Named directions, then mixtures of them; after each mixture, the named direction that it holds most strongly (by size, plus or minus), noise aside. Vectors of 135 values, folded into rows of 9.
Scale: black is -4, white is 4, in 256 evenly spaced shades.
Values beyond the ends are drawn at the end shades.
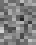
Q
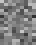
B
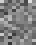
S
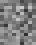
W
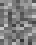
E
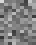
B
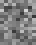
B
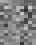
W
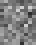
W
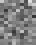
B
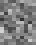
Q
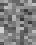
Q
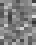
E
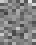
S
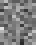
W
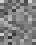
S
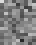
B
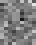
E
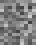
W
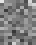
B
